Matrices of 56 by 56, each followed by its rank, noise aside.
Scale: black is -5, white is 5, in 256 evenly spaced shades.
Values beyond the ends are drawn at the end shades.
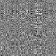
six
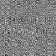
eight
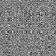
eight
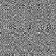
six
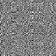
six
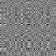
three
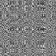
four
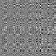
three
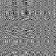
four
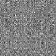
eight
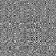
six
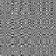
three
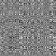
four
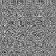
eight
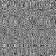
six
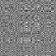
four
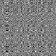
four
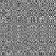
three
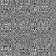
six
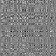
four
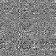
eight
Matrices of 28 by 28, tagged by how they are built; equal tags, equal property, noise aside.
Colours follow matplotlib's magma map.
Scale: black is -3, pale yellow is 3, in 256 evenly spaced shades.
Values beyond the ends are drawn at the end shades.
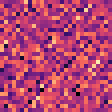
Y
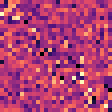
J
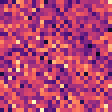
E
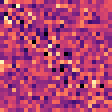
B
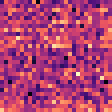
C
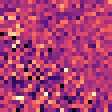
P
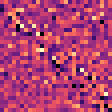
B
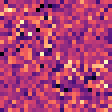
J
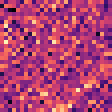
Y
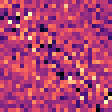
B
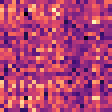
C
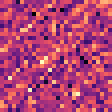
Y
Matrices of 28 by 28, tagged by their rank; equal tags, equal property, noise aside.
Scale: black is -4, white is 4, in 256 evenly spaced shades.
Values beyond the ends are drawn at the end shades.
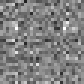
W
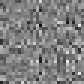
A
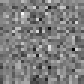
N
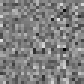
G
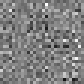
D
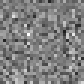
G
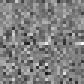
N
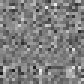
N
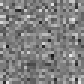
W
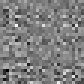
W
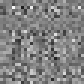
D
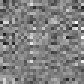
A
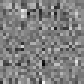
D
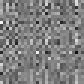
A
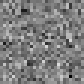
N
